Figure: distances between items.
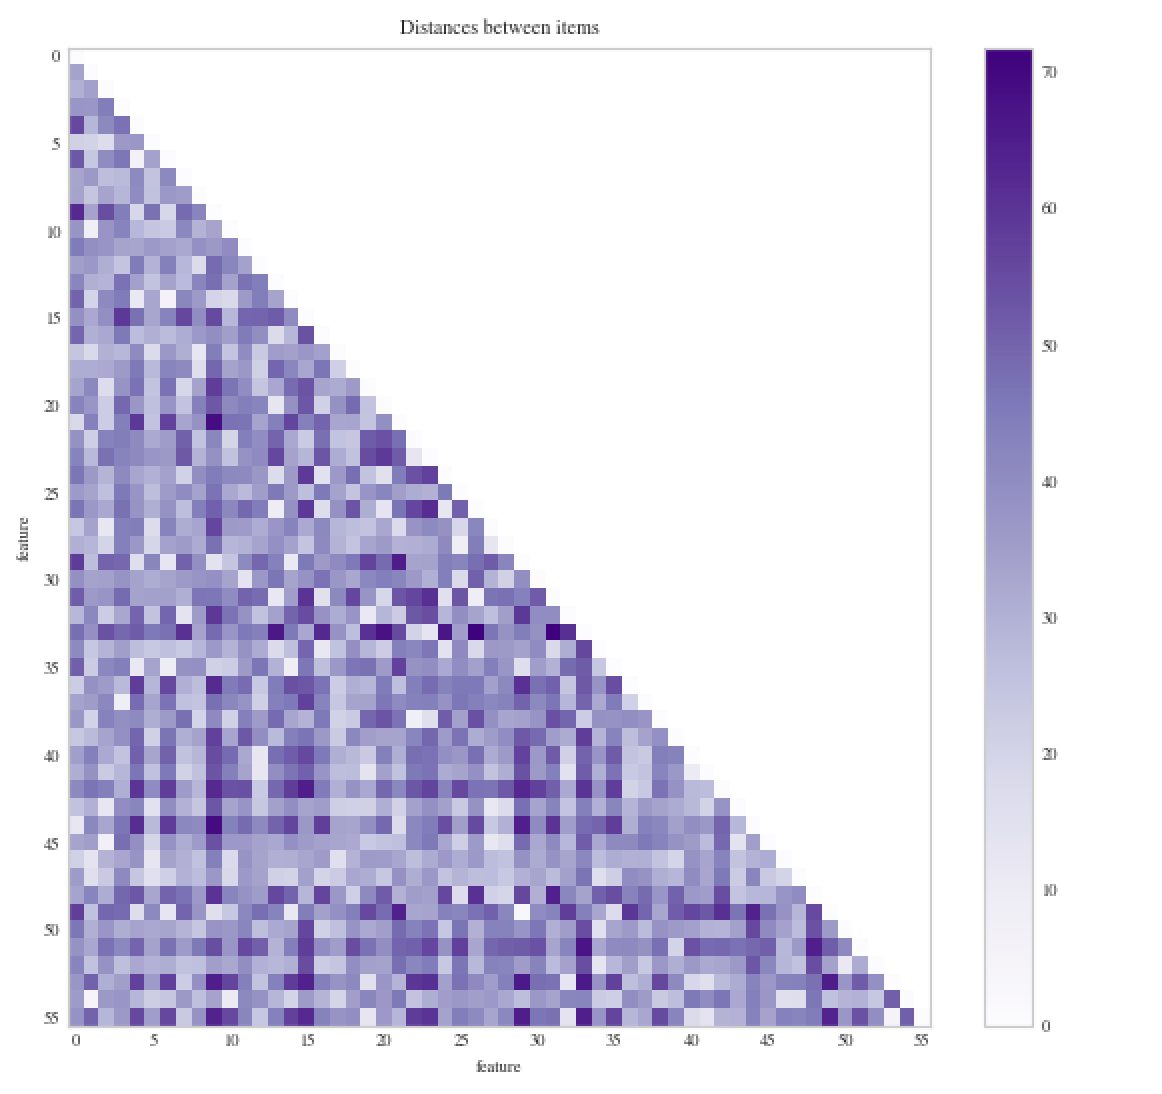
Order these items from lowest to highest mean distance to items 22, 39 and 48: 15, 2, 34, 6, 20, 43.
43, 15, 2, 34, 6, 20
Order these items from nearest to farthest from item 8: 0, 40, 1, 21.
1, 40, 0, 21
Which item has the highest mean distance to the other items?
33
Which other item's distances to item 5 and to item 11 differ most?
39
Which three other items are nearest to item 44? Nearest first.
0, 21, 27
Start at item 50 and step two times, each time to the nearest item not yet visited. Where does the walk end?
34
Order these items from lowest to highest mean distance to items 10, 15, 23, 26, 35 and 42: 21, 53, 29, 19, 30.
29, 30, 19, 21, 53
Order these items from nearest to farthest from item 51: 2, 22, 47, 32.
47, 32, 2, 22
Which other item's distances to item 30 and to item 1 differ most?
54
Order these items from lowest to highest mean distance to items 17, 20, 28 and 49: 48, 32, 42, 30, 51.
30, 32, 48, 51, 42
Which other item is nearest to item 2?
45
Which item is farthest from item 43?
9
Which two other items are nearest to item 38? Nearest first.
22, 23
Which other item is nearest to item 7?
32
